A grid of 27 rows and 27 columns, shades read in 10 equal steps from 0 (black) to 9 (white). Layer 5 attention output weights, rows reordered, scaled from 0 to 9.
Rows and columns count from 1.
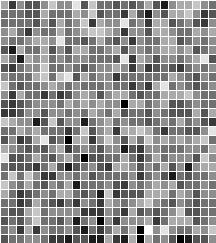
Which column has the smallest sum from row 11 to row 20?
9
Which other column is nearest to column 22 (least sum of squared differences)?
24
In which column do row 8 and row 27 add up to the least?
23
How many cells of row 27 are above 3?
11
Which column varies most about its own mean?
16
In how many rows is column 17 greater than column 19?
9
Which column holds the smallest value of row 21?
10
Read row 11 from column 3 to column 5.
6 4 4
